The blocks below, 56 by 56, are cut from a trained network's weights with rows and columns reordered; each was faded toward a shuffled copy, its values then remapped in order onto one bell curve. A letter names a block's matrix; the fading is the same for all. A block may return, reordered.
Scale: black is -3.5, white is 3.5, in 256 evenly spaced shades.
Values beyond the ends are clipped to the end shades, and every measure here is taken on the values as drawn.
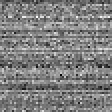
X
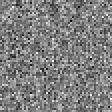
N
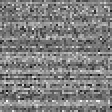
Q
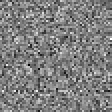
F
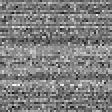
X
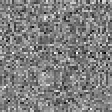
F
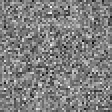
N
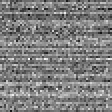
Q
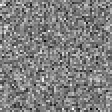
N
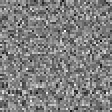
F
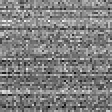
X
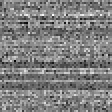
X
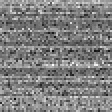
Q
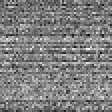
X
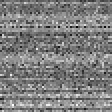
X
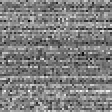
Q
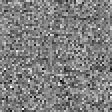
N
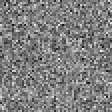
N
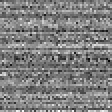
X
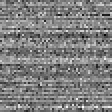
X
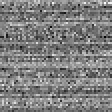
Q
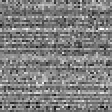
X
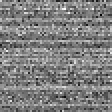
Q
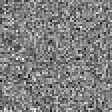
N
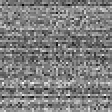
X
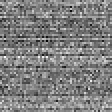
X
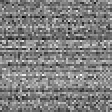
X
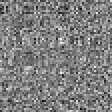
F
